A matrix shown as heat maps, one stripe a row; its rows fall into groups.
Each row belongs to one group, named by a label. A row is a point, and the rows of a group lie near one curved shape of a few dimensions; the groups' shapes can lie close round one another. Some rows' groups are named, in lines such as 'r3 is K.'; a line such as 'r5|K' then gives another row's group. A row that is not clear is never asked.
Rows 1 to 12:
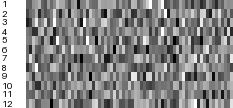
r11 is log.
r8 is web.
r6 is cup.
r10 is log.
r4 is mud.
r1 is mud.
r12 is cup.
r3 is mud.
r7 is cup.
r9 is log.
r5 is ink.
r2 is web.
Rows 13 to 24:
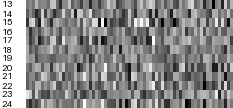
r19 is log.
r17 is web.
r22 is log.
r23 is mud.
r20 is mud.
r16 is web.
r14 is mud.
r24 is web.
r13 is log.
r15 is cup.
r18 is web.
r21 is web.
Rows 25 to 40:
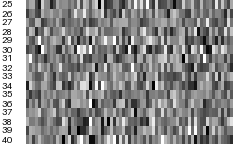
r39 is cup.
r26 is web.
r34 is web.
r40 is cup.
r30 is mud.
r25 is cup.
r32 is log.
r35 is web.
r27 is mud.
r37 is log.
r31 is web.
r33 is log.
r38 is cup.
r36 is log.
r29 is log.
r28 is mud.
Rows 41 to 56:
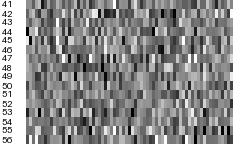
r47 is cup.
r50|web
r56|web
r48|web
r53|log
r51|mud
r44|web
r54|cup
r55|log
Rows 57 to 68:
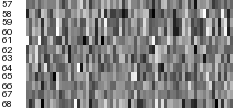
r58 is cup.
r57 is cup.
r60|ink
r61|web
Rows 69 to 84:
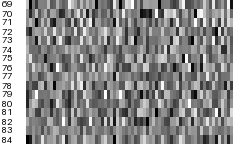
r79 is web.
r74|web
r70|mud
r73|log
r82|cup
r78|mud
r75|web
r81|mud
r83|mud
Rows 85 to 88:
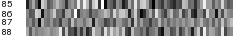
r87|log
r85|cup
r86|mud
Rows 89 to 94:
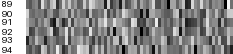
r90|cup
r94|cup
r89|web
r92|cup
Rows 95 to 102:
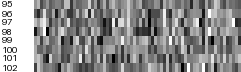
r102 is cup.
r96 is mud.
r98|web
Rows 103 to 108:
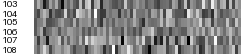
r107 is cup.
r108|web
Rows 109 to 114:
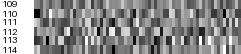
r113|mud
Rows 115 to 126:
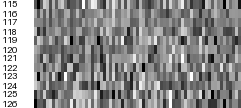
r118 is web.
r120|mud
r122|log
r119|cup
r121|cup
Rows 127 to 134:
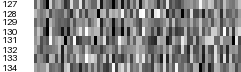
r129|log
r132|cup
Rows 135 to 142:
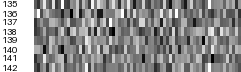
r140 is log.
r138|web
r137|web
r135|mud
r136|cup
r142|mud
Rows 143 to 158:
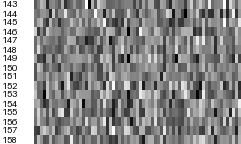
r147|cup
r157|web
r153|web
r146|web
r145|cup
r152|log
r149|web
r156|cup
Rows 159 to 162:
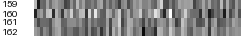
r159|web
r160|mud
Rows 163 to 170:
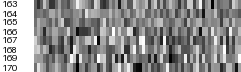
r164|cup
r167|log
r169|cup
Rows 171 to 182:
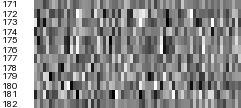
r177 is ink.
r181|web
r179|mud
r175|web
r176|web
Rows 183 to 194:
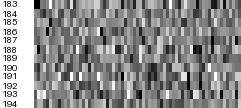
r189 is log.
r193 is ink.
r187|log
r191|cup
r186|log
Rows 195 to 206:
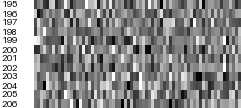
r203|log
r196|web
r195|cup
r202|mud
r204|web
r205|ink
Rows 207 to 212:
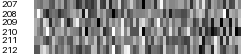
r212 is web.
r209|log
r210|log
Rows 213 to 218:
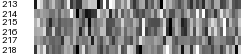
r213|web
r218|ink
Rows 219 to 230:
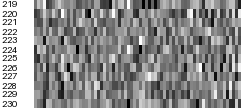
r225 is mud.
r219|web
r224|ink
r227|cup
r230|web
